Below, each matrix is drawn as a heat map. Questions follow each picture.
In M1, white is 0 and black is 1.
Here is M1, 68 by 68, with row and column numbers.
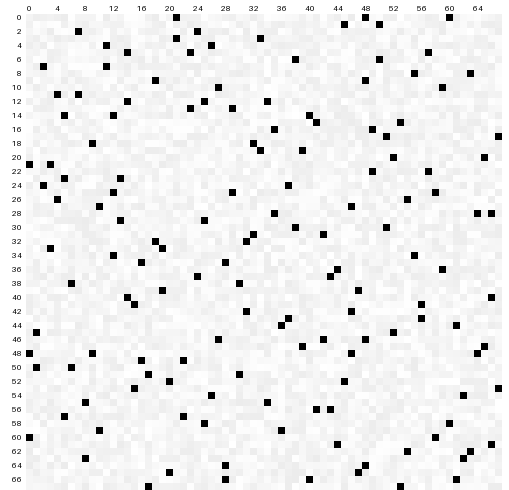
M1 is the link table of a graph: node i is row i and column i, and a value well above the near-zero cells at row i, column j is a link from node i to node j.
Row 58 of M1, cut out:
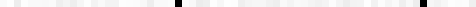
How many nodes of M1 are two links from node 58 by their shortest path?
3
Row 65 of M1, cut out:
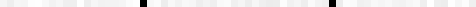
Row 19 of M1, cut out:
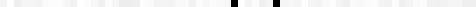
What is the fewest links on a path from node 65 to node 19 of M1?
3
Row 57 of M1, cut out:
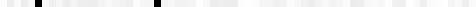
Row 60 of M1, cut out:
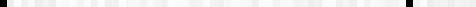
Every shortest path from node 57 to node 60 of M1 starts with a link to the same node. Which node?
node 5
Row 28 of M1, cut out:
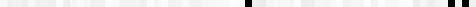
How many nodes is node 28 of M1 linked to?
3
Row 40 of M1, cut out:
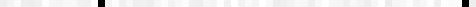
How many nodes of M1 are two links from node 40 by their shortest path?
4
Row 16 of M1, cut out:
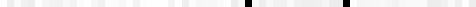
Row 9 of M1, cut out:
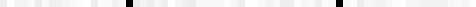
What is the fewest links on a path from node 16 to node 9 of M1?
5
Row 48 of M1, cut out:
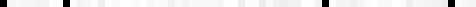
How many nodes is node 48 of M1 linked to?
4
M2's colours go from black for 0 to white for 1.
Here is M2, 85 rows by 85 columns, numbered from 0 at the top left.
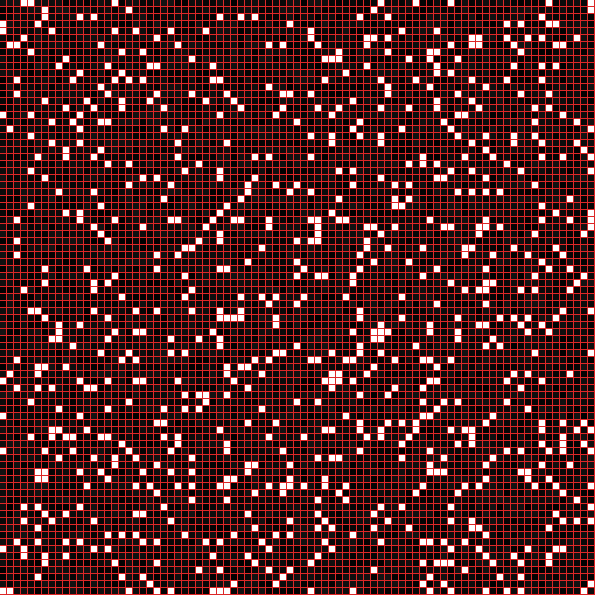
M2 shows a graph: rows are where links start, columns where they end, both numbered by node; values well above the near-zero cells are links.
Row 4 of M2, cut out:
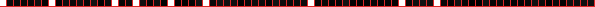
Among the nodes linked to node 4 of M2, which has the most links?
node 62
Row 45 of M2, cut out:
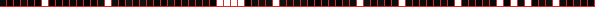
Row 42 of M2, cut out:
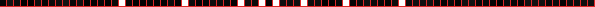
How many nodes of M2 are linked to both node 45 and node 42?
3
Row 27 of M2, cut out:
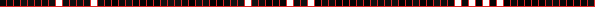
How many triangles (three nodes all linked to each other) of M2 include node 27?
6
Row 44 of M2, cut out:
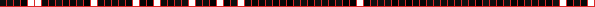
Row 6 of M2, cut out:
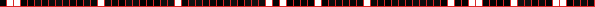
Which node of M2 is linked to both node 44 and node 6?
node 80
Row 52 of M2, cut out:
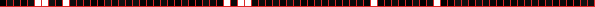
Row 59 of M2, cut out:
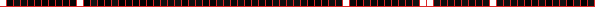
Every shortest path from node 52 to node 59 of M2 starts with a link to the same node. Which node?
node 35
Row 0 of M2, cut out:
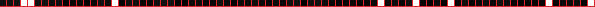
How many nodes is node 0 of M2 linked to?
8
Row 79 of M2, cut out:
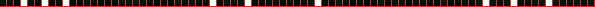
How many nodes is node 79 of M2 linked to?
9
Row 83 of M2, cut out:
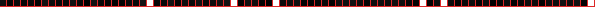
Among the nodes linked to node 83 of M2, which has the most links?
node 84
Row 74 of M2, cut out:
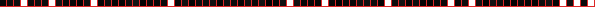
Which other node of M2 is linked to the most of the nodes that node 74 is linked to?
node 61
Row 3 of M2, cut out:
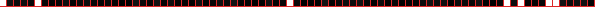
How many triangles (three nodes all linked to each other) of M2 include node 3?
4
